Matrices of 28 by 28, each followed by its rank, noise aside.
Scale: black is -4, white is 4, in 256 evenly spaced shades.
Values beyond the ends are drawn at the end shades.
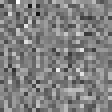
seven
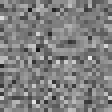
eight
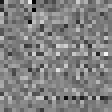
four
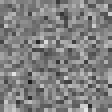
seven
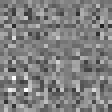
four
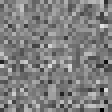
five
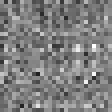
five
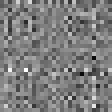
four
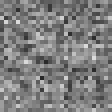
six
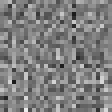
four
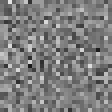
six
